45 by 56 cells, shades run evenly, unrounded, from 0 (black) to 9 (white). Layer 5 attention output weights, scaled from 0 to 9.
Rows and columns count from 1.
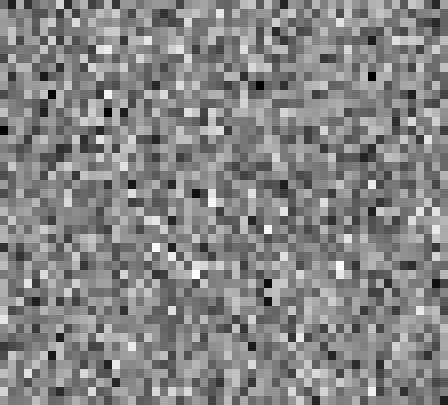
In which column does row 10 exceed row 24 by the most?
47
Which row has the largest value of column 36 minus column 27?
29
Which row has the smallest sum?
21
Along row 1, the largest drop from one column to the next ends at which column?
9
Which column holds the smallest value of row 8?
8
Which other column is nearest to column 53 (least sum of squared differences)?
18
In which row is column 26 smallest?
28
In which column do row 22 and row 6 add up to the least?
25
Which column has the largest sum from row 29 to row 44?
30
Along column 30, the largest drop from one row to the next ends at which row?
36
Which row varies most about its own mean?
13
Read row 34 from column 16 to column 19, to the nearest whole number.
4 6 4 6
